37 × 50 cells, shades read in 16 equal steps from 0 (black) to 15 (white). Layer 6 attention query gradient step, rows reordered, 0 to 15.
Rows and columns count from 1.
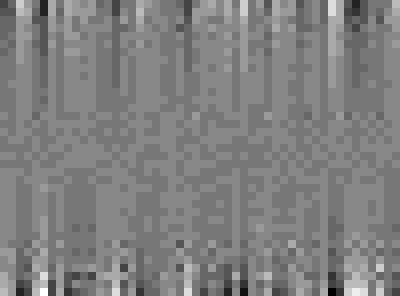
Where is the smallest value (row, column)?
37, 42
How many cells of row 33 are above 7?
22
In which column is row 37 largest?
6
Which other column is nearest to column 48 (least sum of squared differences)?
5
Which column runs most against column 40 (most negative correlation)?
8
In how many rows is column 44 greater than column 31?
16
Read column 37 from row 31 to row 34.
10 6 7 9
